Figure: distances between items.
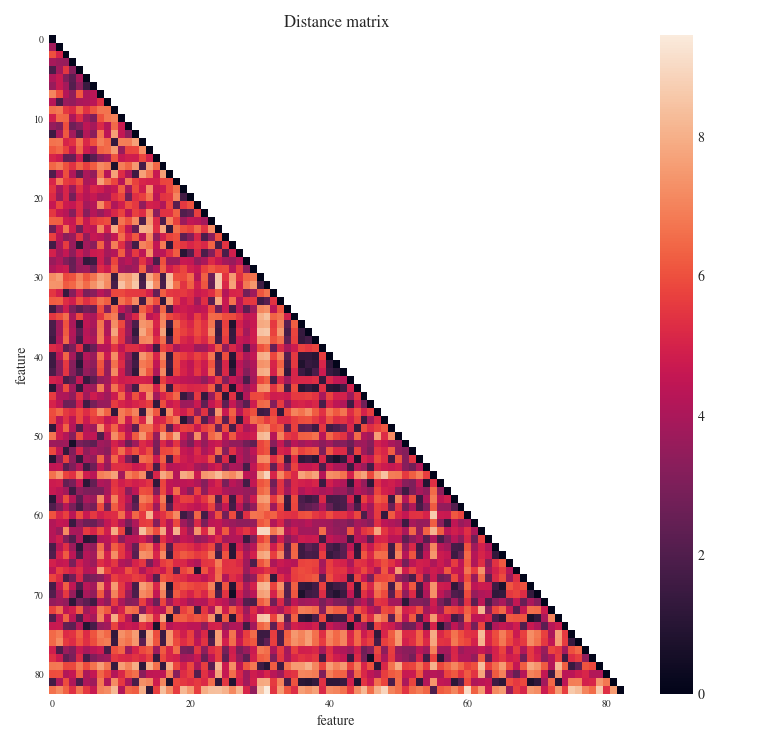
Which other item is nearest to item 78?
46
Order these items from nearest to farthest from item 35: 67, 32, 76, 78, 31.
78, 67, 32, 76, 31
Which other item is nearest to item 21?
67
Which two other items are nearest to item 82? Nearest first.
14, 55
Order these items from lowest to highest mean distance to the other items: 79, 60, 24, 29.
29, 24, 60, 79
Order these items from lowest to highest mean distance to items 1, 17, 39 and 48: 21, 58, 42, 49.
42, 58, 49, 21
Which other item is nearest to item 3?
51
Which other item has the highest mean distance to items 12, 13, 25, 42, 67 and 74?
82
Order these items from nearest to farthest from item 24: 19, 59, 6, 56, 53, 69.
69, 53, 59, 6, 56, 19
